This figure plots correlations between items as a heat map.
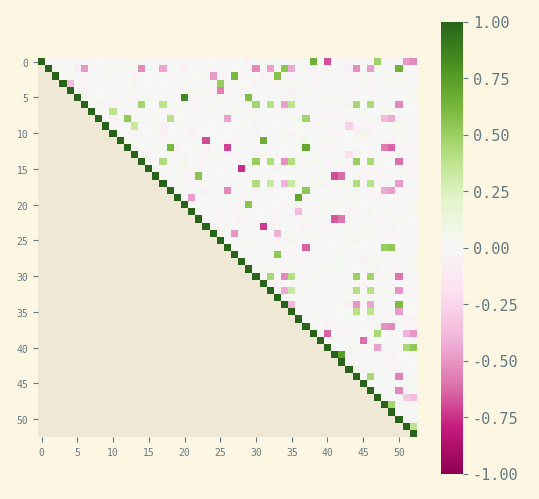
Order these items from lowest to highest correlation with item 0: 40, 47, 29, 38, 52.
40, 52, 29, 47, 38
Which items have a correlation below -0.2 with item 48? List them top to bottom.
8, 12, 18, 37
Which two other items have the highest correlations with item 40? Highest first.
52, 51
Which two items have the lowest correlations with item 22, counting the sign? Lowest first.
41, 42
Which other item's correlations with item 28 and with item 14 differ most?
15
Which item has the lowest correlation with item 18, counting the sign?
26
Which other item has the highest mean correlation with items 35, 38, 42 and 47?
0
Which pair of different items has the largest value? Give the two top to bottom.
5, 20
